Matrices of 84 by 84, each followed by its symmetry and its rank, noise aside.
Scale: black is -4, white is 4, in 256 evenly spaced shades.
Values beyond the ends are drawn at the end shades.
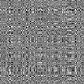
antisymmetric, rank four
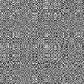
symmetric, rank four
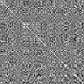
symmetric, rank five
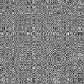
symmetric, rank five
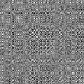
symmetric, rank five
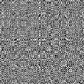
symmetric, rank five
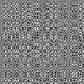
symmetric, rank three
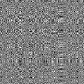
no symmetry, rank five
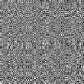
no symmetry, rank five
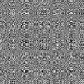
no symmetry, rank five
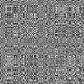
symmetric, rank four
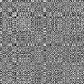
symmetric, rank four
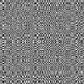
no symmetry, rank three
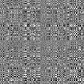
no symmetry, rank three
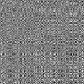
no symmetry, rank four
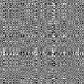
no symmetry, rank three
